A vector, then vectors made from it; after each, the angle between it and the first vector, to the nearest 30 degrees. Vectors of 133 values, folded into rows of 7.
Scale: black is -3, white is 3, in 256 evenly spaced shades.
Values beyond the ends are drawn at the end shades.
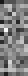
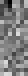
120 degrees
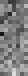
60 degrees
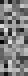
30 degrees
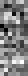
120 degrees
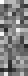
150 degrees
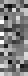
120 degrees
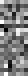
150 degrees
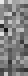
150 degrees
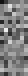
30 degrees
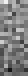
120 degrees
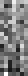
120 degrees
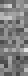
60 degrees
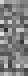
150 degrees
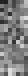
60 degrees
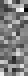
90 degrees
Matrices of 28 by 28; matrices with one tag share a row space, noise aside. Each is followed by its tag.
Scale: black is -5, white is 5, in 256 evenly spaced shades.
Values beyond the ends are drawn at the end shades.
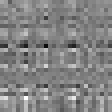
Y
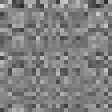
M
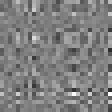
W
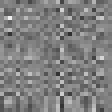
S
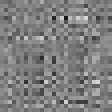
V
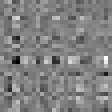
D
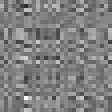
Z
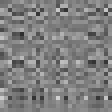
M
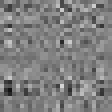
S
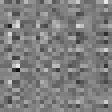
D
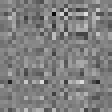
V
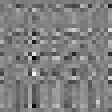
W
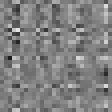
D
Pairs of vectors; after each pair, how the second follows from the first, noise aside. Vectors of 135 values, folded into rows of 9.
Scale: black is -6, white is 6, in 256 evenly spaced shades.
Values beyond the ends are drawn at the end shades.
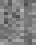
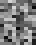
wrapped around, scaled up.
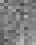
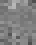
wrapped around, partly zeroed.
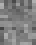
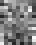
reversed, scaled up.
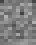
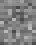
reversed.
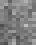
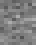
wrapped around, partly zeroed.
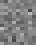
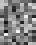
reversed, negated, scaled up.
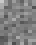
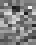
wrapped around, scaled up.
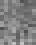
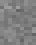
wrapped around, shrunk.
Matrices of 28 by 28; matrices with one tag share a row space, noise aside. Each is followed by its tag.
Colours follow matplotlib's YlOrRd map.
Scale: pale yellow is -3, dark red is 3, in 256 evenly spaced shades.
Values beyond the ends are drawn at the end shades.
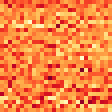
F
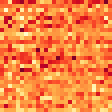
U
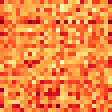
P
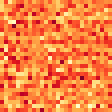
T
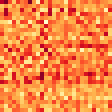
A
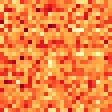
U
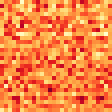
U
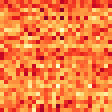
P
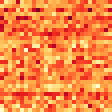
U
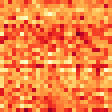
U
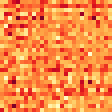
T
